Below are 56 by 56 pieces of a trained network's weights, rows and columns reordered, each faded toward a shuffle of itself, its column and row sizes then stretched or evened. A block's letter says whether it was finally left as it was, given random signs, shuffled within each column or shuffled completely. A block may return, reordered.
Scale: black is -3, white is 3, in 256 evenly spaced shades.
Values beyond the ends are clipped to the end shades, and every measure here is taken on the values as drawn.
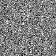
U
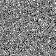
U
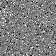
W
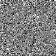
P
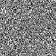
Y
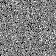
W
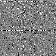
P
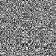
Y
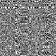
Y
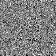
P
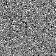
U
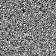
U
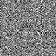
Y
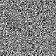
Y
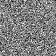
W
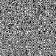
Y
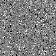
U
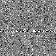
P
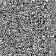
P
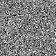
U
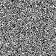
W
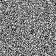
W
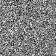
U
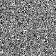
U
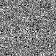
P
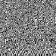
Y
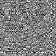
Y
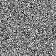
U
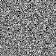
P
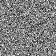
W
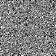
P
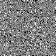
P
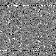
Y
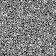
W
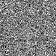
U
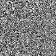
P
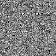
P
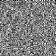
Y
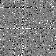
Y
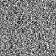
Y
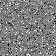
W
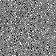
U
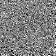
P
